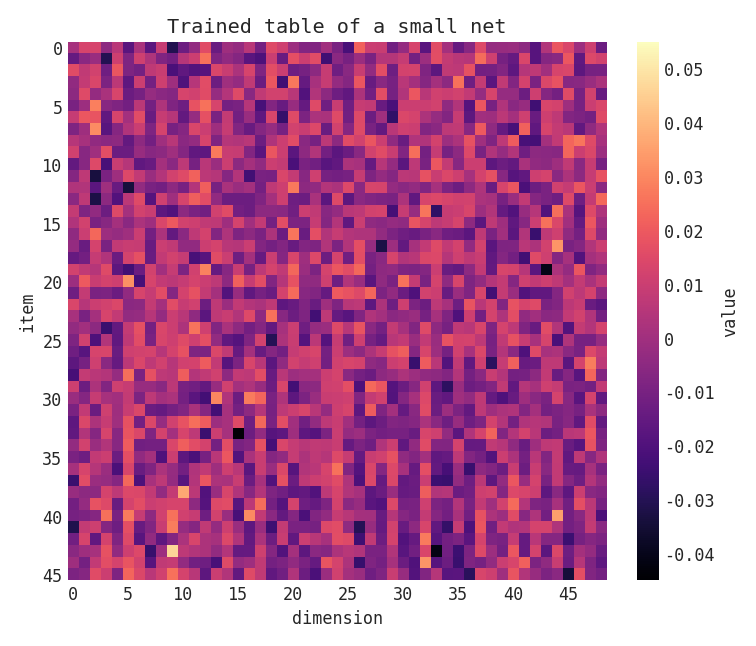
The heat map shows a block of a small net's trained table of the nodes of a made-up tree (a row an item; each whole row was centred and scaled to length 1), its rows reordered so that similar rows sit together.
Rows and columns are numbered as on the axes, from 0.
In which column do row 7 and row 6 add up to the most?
2
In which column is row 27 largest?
47
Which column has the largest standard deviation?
12
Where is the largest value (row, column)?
43, 9
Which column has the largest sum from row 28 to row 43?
5
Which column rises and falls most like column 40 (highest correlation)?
46
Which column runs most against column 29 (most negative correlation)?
4
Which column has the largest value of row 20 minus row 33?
15
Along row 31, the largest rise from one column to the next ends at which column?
27
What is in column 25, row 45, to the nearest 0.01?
0
